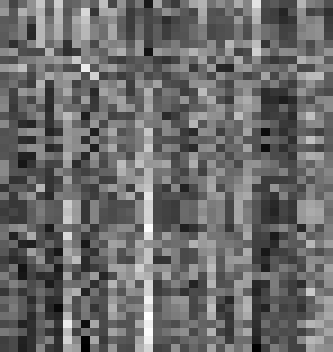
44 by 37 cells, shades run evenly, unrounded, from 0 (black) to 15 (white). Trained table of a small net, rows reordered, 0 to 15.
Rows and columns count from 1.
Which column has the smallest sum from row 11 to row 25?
6
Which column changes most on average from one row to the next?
11
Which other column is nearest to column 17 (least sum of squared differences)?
8
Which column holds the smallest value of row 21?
3
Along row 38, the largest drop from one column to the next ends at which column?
18
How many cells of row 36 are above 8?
7
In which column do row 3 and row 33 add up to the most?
9
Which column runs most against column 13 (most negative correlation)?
25
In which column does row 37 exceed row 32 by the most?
35
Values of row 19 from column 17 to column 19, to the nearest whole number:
12 4 8
